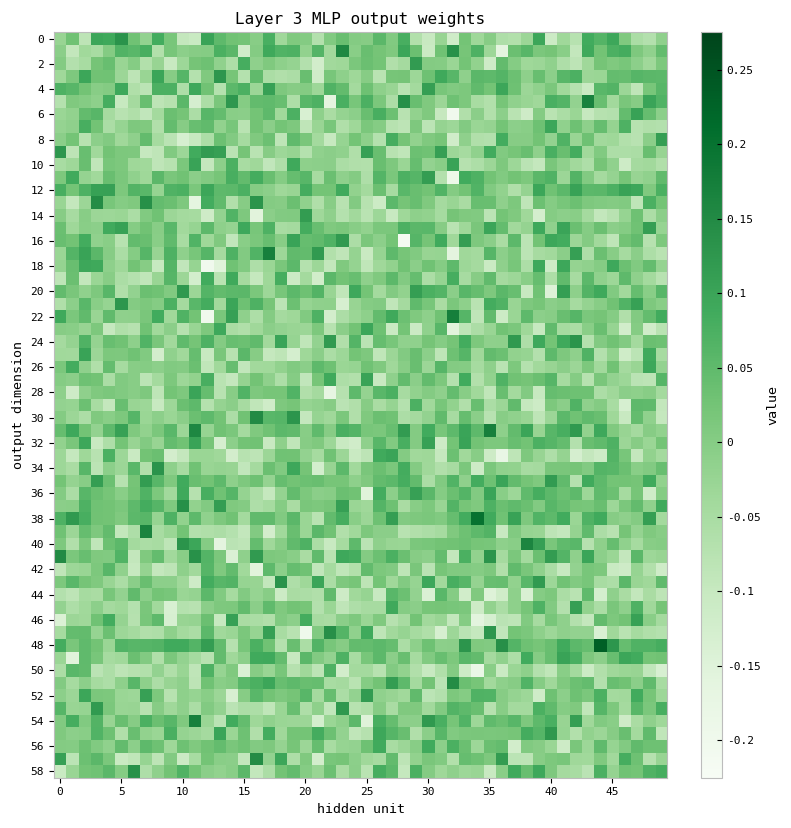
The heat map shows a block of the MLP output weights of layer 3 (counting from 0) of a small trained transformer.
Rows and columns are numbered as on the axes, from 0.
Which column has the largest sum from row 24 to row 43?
33
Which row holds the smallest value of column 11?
13
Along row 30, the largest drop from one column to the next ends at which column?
20
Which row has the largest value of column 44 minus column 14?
48
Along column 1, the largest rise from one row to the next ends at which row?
50
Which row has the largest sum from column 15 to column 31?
31
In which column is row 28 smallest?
22
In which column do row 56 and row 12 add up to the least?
37
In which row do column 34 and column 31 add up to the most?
38
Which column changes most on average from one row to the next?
32
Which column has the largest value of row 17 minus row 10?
17
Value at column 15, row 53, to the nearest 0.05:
-0.05
